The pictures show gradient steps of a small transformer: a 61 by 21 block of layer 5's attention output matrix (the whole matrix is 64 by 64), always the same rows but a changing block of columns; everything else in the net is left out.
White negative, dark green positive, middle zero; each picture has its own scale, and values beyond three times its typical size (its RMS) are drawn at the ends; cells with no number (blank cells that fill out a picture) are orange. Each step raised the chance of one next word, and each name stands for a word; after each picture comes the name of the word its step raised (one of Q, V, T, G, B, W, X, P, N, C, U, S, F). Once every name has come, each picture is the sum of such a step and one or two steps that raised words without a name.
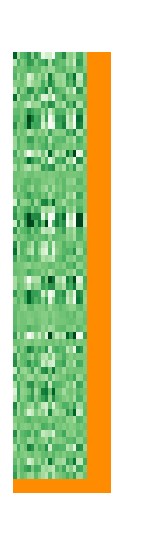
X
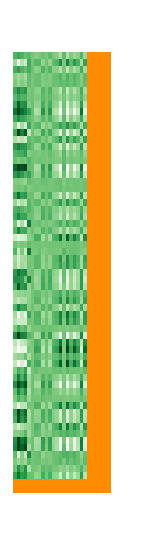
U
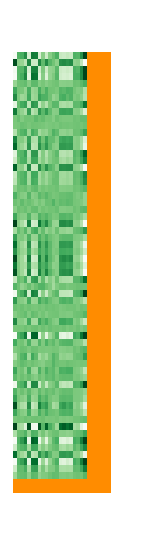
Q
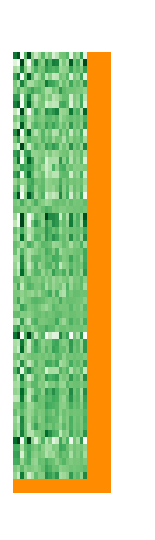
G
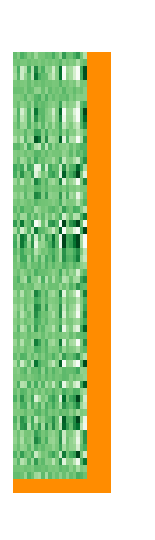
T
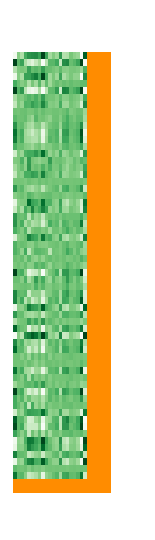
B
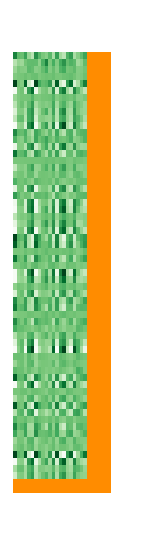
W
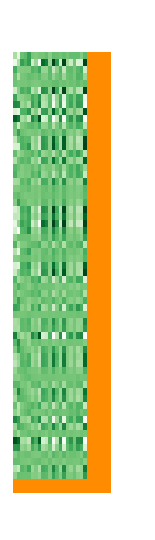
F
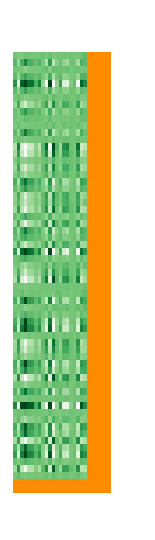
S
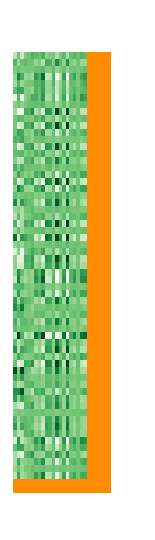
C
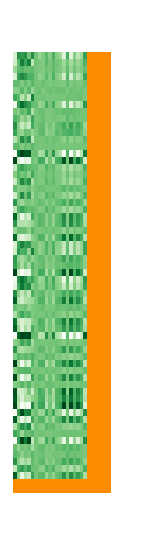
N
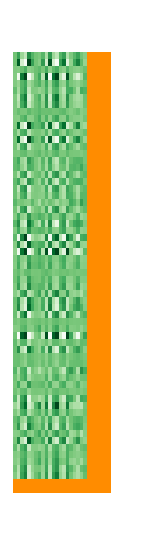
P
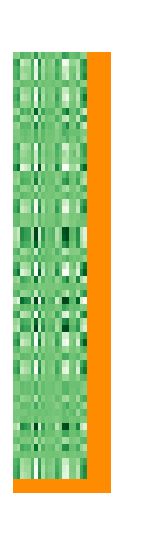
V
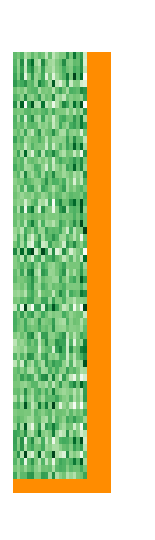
W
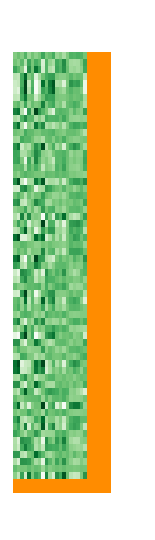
C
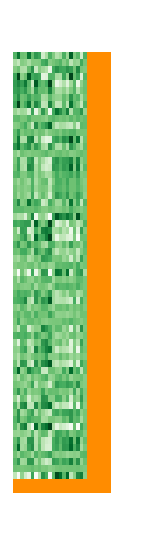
U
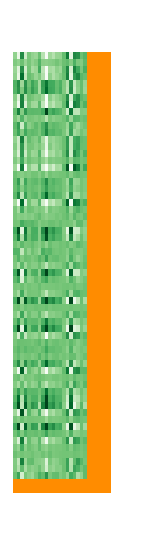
V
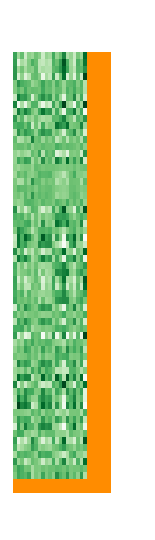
N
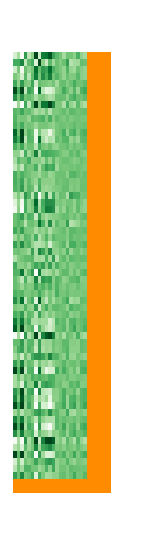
B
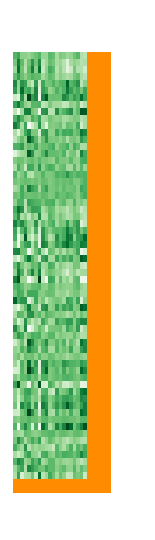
V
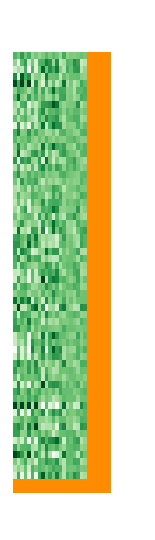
W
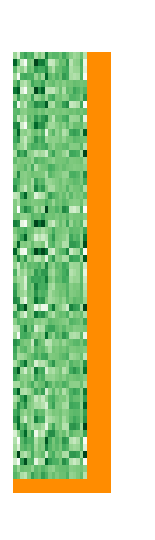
B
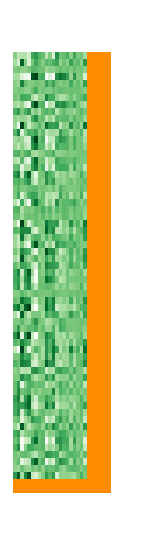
U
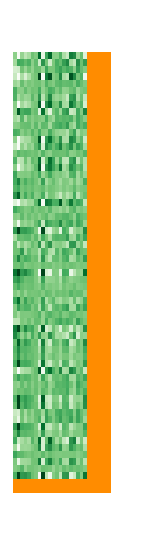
G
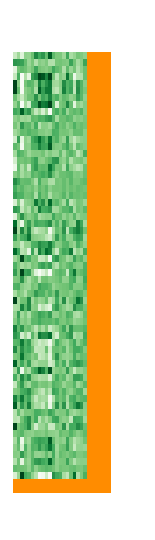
N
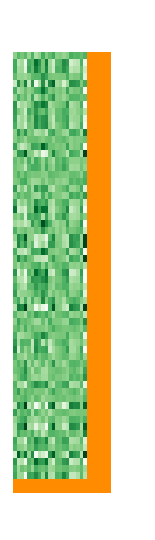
W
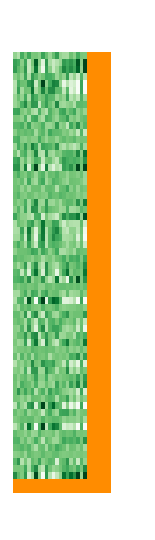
V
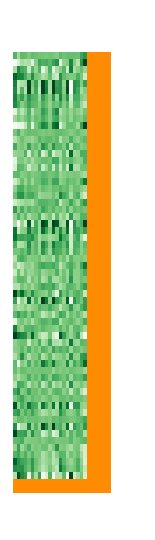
P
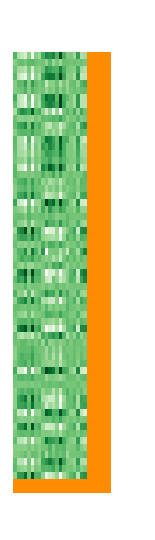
V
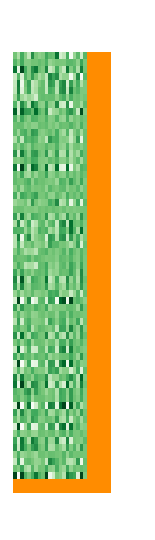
U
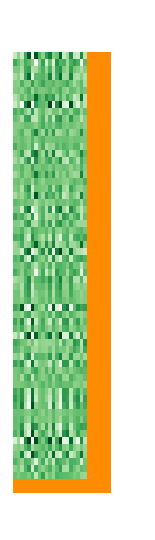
G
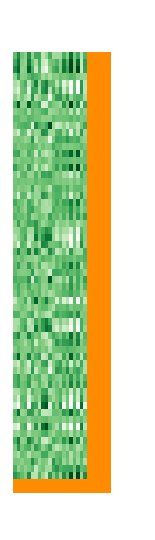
V
